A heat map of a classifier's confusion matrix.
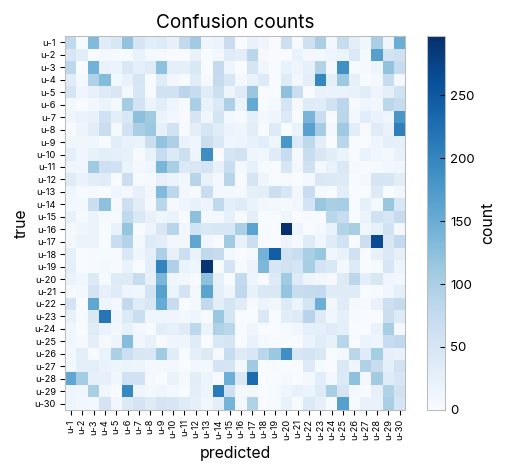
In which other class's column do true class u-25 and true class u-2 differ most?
u-28
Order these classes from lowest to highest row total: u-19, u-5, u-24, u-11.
u-24, u-11, u-5, u-19
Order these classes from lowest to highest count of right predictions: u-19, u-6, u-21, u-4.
u-19, u-21, u-6, u-4
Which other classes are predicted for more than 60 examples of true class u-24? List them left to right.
u-12, u-14, u-15, u-29
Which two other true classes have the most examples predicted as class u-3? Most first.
u-22, u-1
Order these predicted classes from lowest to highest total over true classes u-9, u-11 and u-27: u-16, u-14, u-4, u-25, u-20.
u-16, u-4, u-14, u-25, u-20
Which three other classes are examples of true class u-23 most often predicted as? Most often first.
u-4, u-14, u-22
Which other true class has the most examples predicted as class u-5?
u-26
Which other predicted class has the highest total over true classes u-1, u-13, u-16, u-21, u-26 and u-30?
u-20
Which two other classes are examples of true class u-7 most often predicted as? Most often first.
u-30, u-22
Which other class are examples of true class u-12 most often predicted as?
u-15
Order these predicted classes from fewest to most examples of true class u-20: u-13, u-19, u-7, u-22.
u-22, u-19, u-7, u-13
